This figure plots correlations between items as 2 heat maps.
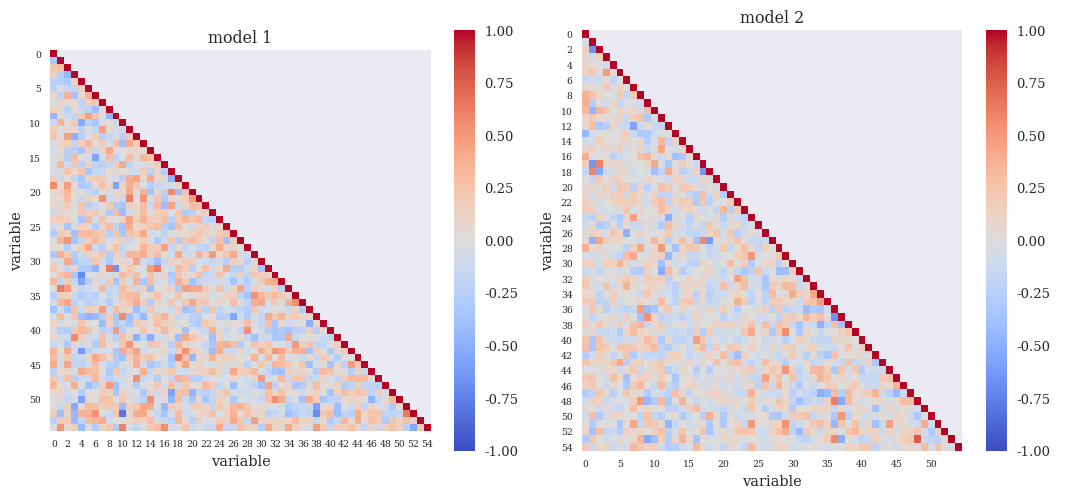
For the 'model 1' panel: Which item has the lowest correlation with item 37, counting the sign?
39
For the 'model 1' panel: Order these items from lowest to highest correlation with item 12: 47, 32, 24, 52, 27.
27, 24, 32, 52, 47
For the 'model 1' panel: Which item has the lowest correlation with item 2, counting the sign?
3
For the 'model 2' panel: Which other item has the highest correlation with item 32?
22
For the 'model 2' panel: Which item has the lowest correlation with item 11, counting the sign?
31
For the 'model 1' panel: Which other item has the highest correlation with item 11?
21
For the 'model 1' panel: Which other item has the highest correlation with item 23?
29
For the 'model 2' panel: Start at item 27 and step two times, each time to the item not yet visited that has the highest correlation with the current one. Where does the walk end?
2
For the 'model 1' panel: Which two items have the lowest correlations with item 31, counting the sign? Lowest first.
9, 6
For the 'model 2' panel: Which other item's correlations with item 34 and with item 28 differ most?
38
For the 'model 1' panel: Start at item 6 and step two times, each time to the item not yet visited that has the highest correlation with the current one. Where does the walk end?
51
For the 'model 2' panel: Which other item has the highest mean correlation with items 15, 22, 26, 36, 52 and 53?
48
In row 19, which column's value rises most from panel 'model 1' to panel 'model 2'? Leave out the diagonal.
9
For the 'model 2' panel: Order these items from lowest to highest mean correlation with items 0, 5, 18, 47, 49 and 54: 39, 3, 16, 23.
23, 39, 3, 16
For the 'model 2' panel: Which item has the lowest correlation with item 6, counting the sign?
26
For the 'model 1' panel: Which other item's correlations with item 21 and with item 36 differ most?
7
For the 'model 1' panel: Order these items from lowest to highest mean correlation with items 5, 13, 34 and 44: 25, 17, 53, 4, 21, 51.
17, 4, 25, 51, 53, 21
